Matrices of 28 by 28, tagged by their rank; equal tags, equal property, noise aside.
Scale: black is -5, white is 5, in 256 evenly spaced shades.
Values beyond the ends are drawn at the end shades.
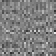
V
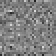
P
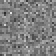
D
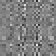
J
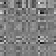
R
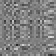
J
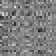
V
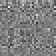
P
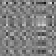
R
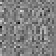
V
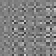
R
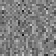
P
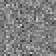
D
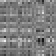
R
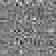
P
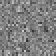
D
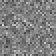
D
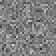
D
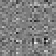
V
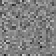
P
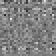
V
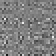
V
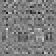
V
